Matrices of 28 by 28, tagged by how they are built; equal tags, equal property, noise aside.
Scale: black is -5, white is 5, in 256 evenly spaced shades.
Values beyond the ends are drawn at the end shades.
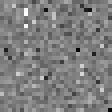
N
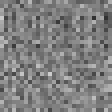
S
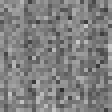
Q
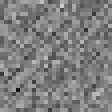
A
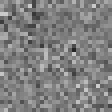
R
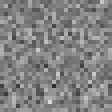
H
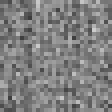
Q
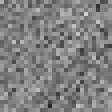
A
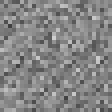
A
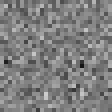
H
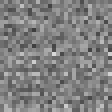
Q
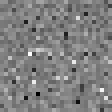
N
